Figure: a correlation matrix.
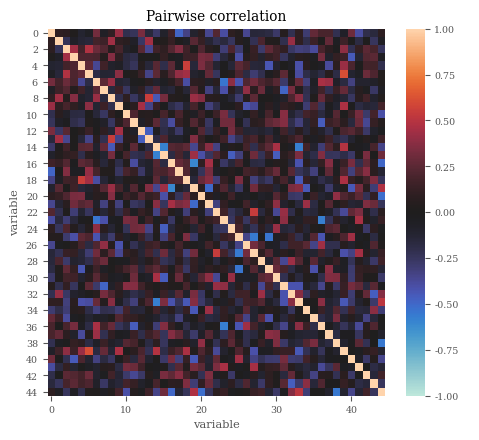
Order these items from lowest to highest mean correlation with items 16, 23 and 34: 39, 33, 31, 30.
33, 39, 30, 31
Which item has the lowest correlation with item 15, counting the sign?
14
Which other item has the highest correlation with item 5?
39
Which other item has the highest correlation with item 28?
32
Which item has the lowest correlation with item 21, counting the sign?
19
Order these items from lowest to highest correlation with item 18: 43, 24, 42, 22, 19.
22, 19, 24, 42, 43
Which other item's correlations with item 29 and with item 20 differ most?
4
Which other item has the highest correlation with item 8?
13
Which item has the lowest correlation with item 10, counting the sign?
44
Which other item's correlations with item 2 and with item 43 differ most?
34
